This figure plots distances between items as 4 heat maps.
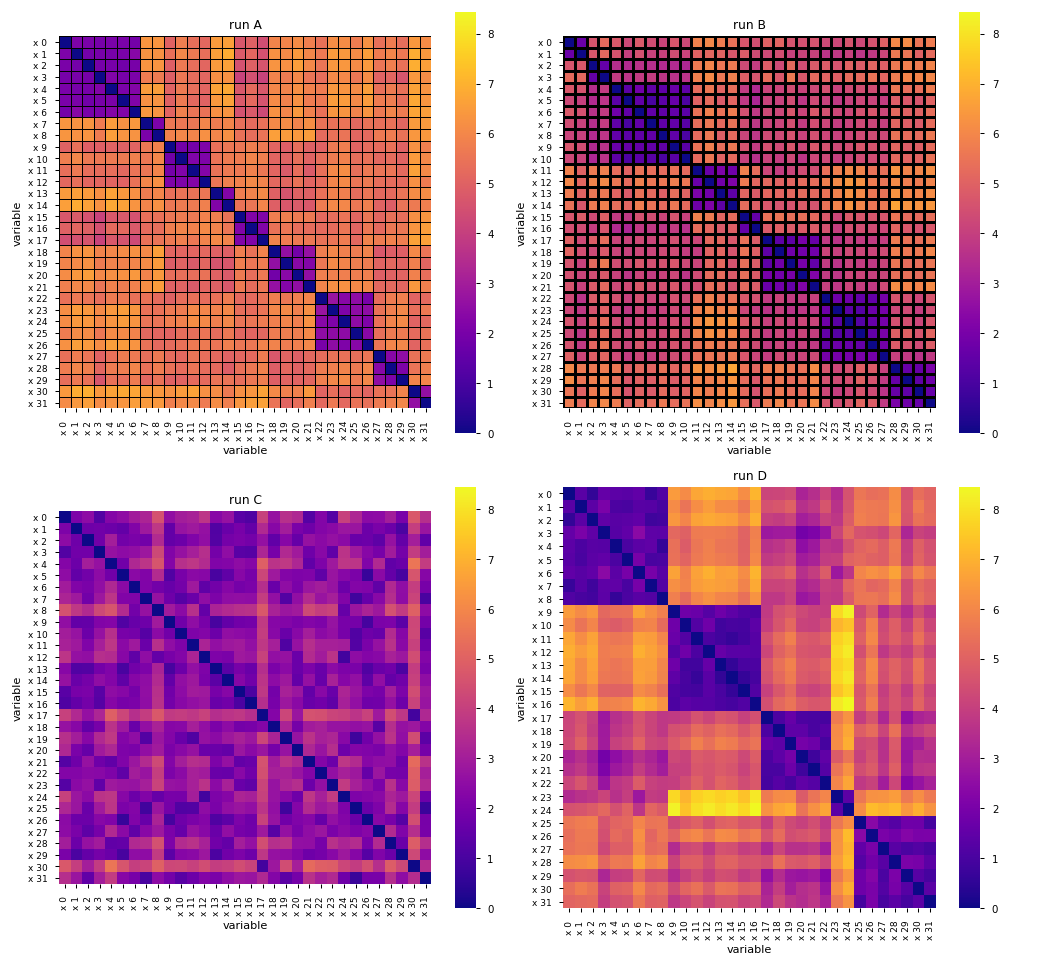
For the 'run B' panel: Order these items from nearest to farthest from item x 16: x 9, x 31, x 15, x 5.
x 15, x 5, x 9, x 31
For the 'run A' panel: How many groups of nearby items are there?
9
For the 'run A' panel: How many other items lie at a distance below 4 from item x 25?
4
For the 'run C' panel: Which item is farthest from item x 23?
x 30
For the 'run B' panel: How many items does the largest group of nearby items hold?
7
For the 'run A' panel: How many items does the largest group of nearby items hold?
7
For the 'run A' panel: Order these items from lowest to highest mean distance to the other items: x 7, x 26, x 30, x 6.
x 6, x 26, x 7, x 30
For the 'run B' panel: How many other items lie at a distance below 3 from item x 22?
5
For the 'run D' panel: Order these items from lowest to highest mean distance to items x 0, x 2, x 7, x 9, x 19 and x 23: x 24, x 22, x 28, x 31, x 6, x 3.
x 3, x 6, x 22, x 31, x 24, x 28
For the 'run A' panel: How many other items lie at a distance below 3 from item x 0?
6
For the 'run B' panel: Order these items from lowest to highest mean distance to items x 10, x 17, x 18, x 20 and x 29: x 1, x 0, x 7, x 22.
x 7, x 22, x 1, x 0
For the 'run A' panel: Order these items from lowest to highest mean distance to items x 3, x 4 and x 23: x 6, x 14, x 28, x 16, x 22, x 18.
x 6, x 22, x 16, x 28, x 18, x 14
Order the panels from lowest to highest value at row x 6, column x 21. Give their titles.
run C, run D, run B, run A
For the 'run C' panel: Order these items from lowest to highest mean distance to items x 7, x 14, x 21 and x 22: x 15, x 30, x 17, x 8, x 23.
x 15, x 23, x 8, x 17, x 30
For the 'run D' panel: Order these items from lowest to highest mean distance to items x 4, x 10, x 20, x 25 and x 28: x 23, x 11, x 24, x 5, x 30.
x 30, x 5, x 11, x 23, x 24
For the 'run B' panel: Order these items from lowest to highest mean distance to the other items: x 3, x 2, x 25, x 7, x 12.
x 7, x 25, x 2, x 3, x 12
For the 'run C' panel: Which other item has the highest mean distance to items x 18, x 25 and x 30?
x 4
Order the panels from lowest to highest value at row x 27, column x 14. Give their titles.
run C, run D, run A, run B
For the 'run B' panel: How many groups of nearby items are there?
8
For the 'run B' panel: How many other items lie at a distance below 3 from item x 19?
4
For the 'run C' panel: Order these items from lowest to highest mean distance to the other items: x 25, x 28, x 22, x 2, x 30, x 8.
x 2, x 25, x 22, x 28, x 8, x 30
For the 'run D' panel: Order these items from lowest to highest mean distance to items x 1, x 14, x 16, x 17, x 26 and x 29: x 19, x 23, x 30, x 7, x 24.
x 30, x 19, x 7, x 23, x 24
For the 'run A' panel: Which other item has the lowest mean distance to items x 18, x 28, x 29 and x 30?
x 27
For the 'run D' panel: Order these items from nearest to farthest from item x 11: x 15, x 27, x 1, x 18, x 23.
x 15, x 27, x 18, x 1, x 23
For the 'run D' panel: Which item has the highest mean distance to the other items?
x 24
